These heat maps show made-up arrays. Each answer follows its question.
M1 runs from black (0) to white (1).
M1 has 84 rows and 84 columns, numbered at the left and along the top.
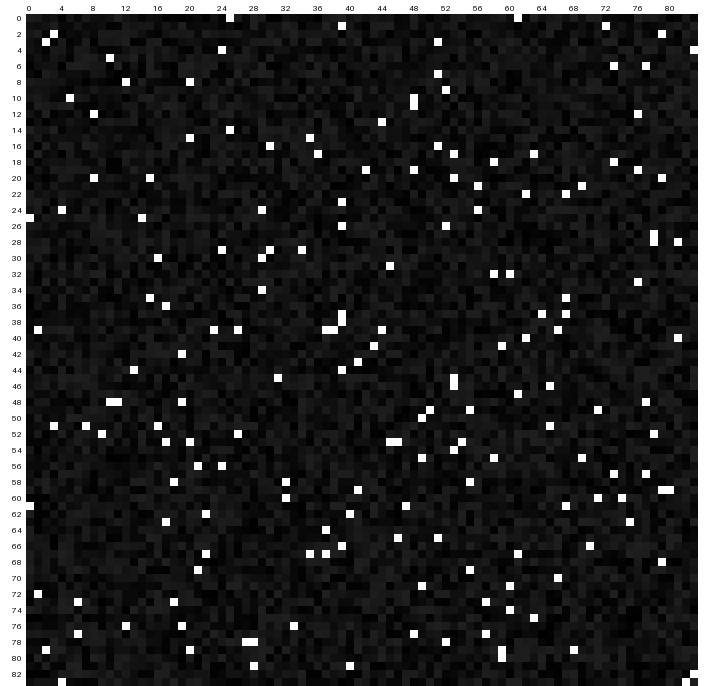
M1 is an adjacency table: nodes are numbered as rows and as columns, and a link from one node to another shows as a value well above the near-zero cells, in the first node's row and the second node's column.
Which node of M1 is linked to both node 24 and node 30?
node 29
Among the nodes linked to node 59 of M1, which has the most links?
node 79
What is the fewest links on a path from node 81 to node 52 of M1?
3
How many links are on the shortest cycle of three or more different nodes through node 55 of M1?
6
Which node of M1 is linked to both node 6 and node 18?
node 73
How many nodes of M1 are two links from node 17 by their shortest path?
5
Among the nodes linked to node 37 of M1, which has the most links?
node 39
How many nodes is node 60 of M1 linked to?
3
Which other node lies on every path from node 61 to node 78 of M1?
node 67
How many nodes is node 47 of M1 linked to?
1
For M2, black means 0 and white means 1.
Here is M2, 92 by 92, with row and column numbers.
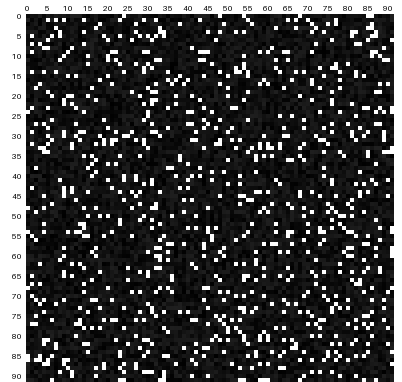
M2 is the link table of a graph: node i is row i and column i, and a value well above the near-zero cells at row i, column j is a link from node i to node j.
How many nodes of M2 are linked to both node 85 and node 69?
1
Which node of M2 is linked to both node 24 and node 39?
node 46
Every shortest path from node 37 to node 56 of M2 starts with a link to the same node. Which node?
node 40
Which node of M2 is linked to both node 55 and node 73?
node 54
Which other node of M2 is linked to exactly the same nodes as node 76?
node 31
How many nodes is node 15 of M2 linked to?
10
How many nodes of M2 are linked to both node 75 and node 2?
2
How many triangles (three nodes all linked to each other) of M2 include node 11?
2
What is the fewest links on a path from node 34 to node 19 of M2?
2
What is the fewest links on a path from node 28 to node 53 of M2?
2
